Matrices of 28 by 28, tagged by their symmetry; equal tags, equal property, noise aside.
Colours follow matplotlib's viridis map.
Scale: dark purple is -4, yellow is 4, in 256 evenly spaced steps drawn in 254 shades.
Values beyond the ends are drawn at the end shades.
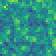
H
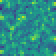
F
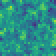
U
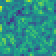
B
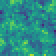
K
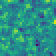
U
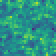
U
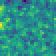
K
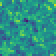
H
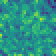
H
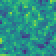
U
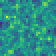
F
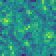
F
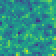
U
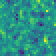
U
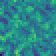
H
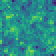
U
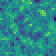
H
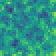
B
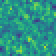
F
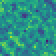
H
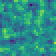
K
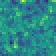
U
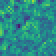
B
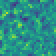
K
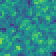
B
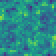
F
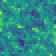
F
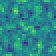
F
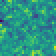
U
